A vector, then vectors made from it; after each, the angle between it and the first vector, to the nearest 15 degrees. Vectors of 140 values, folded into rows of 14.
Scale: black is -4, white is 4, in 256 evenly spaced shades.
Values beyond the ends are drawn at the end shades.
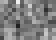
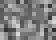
135 degrees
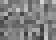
75 degrees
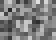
120 degrees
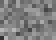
60 degrees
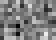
30 degrees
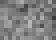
90 degrees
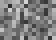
75 degrees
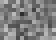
45 degrees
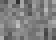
150 degrees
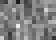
150 degrees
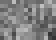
90 degrees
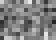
60 degrees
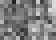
75 degrees
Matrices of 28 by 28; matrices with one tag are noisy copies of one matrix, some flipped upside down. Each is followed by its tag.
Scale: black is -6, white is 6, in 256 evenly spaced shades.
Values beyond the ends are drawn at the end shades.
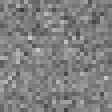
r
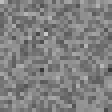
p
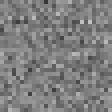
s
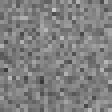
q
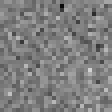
q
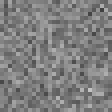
s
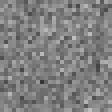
q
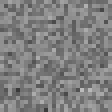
s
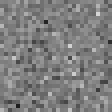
p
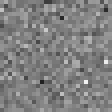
q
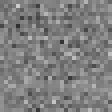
r
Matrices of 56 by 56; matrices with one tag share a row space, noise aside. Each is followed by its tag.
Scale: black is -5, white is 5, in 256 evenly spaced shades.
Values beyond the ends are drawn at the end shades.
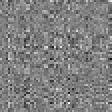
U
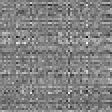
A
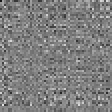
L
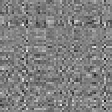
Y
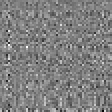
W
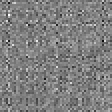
W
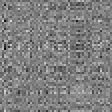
L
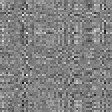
Y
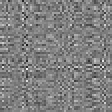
Y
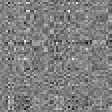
U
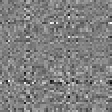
U
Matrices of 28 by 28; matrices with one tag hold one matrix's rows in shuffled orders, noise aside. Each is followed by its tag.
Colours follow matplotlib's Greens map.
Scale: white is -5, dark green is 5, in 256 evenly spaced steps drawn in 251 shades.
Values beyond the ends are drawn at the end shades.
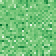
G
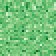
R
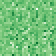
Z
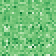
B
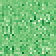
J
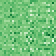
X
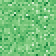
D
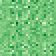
Z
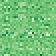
B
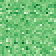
R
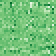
X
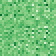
D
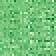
X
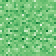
R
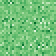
J
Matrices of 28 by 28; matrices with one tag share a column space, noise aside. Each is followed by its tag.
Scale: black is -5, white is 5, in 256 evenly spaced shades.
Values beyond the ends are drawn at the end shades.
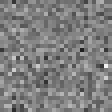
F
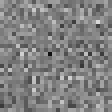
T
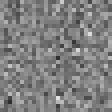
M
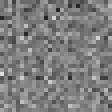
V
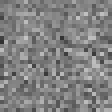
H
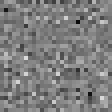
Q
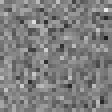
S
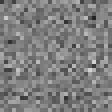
Q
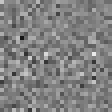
H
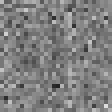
S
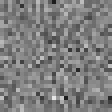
M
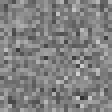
M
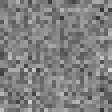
Q
